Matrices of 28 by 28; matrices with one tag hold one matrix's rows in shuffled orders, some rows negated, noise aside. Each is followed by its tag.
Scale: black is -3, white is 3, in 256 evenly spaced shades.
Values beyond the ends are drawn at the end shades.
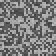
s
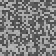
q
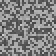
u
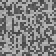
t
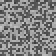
s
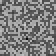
q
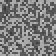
q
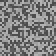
u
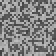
u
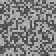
s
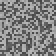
t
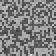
u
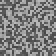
t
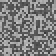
u
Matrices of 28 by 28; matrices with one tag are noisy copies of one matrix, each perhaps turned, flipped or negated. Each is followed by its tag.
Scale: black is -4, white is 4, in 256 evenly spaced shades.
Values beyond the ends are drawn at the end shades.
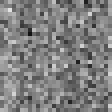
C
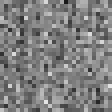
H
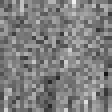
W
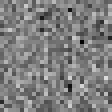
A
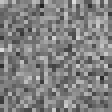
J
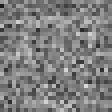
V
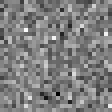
A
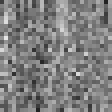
W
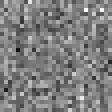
V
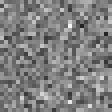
A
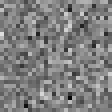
A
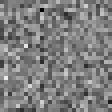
A
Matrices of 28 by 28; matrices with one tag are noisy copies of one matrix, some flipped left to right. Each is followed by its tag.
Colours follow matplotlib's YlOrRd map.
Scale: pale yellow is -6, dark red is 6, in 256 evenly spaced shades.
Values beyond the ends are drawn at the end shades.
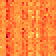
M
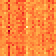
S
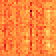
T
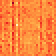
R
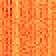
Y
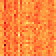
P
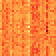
S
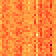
P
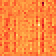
R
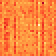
R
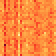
P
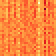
Y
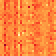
P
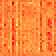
R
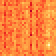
T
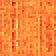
R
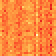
P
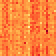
S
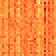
Y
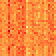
S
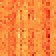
M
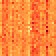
S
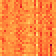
P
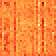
R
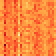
P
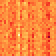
M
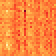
T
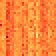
M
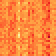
M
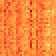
T
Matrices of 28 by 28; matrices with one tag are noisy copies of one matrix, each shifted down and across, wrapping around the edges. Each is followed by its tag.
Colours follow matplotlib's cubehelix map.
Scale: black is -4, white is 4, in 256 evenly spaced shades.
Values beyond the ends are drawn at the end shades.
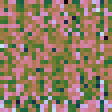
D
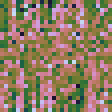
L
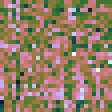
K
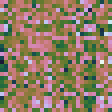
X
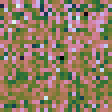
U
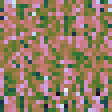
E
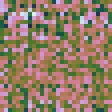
D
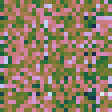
X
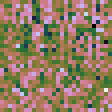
K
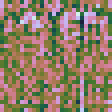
D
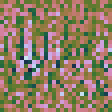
L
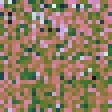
U
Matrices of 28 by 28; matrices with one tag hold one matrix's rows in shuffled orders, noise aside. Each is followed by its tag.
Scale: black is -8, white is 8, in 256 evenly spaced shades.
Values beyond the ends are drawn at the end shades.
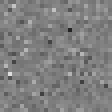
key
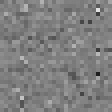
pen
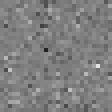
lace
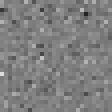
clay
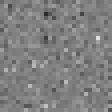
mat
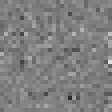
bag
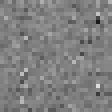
pen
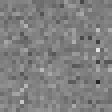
pen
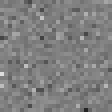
clay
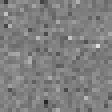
lace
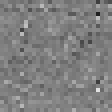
pen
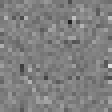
bag
